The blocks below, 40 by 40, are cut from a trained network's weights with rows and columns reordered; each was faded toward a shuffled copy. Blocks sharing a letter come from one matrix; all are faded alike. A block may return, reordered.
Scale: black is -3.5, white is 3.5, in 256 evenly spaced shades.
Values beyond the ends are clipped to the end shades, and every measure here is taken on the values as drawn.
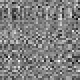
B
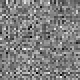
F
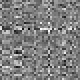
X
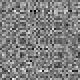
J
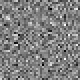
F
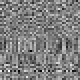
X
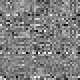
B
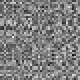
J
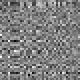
F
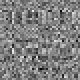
J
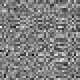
J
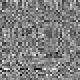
X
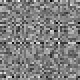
F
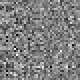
F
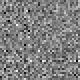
F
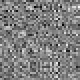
J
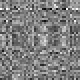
X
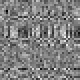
F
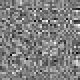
F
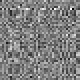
X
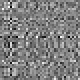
X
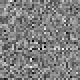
F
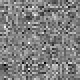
F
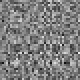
J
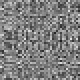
J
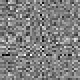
X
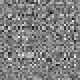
F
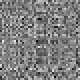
B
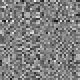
J
